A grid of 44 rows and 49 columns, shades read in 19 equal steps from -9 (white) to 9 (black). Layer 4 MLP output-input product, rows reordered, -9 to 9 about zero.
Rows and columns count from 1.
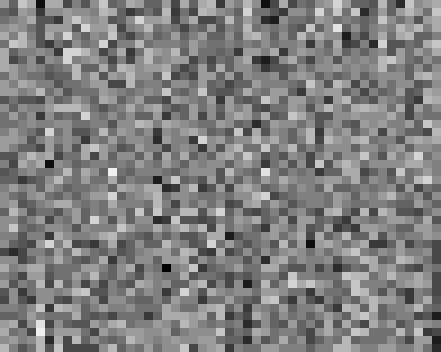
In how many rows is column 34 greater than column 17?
20
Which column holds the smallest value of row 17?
6
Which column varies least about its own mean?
34
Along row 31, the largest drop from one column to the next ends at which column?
36
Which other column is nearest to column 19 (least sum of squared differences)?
23
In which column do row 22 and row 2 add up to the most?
41
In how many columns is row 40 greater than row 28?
25
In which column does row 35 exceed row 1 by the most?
3
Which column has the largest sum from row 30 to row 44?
49
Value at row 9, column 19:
-3
